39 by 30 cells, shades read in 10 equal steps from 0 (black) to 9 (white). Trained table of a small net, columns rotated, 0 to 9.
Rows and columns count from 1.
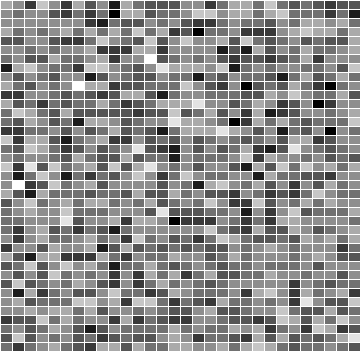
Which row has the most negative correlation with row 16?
37
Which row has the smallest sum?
9
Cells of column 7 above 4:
15
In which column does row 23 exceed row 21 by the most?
3
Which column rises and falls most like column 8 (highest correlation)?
30
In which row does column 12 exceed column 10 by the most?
2
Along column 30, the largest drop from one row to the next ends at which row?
39
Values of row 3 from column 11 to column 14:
3 3 5 4
